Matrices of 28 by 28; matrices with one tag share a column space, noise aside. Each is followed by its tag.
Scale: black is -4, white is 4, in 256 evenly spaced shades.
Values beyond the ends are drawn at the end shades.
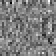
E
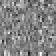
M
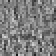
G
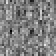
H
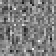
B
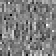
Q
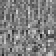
G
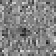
B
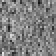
E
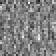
Q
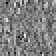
E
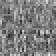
G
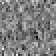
Q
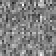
M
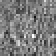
G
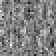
H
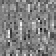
Q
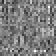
B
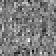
E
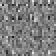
M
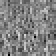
G
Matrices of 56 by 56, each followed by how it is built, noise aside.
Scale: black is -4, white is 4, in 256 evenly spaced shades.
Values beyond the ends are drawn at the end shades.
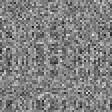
blocks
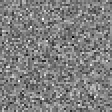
noise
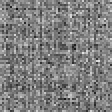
blocks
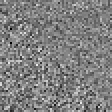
lower triangular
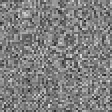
blocks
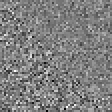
lower triangular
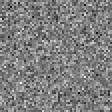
noise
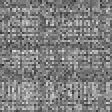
blocks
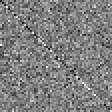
diagonal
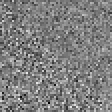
lower triangular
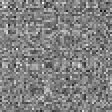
blocks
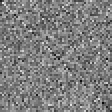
diagonal
